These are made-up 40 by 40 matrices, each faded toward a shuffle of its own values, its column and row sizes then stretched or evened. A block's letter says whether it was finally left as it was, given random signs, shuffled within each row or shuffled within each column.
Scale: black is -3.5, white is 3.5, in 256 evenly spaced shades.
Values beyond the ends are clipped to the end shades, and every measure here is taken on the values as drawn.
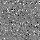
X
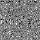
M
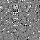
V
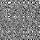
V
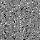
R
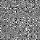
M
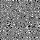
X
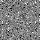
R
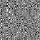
V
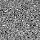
X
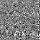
V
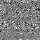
X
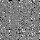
M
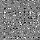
M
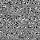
X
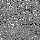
X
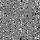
R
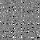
M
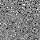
X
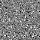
X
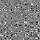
V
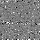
X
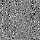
R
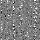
R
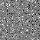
M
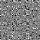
V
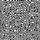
V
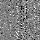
R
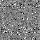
X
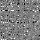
M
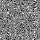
R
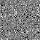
M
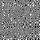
M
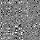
V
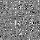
M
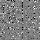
M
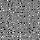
M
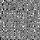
V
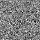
X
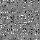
M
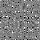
V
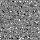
X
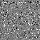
X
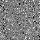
R
